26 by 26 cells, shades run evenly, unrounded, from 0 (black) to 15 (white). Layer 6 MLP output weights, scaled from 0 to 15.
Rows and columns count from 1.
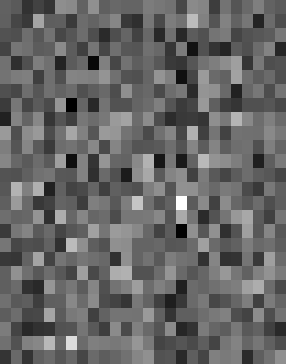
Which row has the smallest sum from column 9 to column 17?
3
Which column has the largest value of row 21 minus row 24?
5
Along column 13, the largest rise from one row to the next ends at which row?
15
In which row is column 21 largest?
20
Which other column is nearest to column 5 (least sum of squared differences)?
24
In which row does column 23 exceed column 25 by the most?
16
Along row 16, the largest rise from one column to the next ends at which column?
6
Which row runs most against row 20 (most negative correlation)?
22
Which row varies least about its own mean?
11
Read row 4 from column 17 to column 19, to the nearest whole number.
7 1 5
